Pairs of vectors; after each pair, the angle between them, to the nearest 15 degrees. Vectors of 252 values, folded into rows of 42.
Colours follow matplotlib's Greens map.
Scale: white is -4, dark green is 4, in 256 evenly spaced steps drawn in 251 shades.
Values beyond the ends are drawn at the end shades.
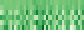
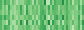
75 degrees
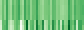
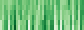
75 degrees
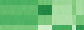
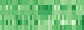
60 degrees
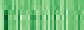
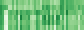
150 degrees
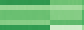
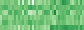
120 degrees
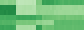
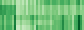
45 degrees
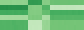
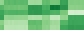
105 degrees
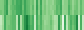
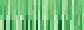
60 degrees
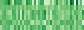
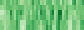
105 degrees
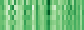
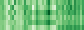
30 degrees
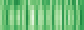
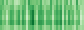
165 degrees
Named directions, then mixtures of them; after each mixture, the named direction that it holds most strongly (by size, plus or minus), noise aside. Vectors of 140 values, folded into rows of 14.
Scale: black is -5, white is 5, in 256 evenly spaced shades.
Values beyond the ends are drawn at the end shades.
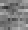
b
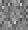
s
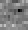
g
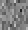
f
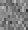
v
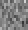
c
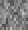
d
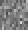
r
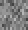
d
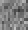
r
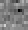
g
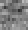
g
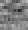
g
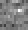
g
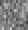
r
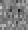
g
